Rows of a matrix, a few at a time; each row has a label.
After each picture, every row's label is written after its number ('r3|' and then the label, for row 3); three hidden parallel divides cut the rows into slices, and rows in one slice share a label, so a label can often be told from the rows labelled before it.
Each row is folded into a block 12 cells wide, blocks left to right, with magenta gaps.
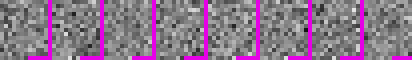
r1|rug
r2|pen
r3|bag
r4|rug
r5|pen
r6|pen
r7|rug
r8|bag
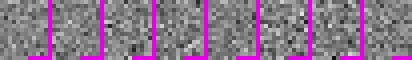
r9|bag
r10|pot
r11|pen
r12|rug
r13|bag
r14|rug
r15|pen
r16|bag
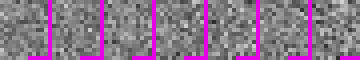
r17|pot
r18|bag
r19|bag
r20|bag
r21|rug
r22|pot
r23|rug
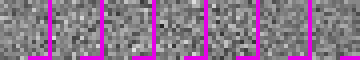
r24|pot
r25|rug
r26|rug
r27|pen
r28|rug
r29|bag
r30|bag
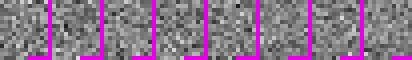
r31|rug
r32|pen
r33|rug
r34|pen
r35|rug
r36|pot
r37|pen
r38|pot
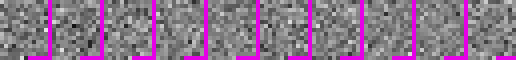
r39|rug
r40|pen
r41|pen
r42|rug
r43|pot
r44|rug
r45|rug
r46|bag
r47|bag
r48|pen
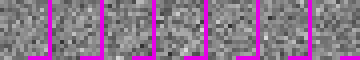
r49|pot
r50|pot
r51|bag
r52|rug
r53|bag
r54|bag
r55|bag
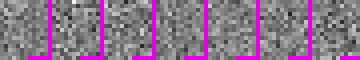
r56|bag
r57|rug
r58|pen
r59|bag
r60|bag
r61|bag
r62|pen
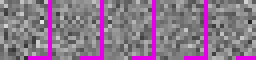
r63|rug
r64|bag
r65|pot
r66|pot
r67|pen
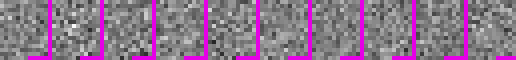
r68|pot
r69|rug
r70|rug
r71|bag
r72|rug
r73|pot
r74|pot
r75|pot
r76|bag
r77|rug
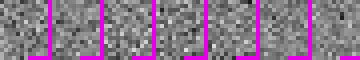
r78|pen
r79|pot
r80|rug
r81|rug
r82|rug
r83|pot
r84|bag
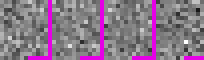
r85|rug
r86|pot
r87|bag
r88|pen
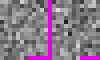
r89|rug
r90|pen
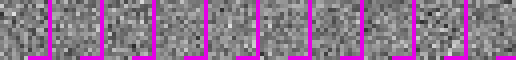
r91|pen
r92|pot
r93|pen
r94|pot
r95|pot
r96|bag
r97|pot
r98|pot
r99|rug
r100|pot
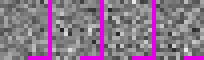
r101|pot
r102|pen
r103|rug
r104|rug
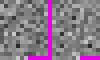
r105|pen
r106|bag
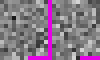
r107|pen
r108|rug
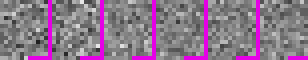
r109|pen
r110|rug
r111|pot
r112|pot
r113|pot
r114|bag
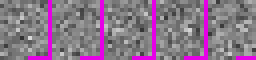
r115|pot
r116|bag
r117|pot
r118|pot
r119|bag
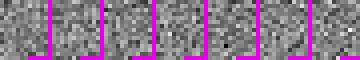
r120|bag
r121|rug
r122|rug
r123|pen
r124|pen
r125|pen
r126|pen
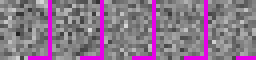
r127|pen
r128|pen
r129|pot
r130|pot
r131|pot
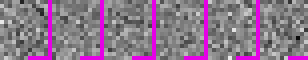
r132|pen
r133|bag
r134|pot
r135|pot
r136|rug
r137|pen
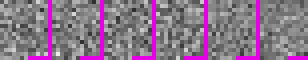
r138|pen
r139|rug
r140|pen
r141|rug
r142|pot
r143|pot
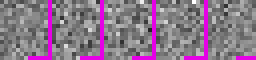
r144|bag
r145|pen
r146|pen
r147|pen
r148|bag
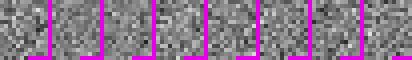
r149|rug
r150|pot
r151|bag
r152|rug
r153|pen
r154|pen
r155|rug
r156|pen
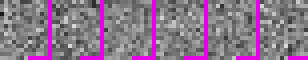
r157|pen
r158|rug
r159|bag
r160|pot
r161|bag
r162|pen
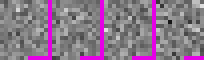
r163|bag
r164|bag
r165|bag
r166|pen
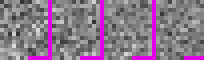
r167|pen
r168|pen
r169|pot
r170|pot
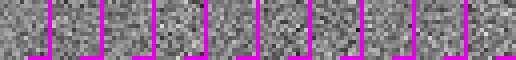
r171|bag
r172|pot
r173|bag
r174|rug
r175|bag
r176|rug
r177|pen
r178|pot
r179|pot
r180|rug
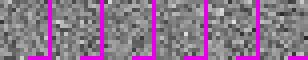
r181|pot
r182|pen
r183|bag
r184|pot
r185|pen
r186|pen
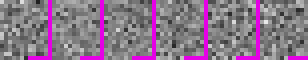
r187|rug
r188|bag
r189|pot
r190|pen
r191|pen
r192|pen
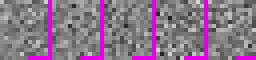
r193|pot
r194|pot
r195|bag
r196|pen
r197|rug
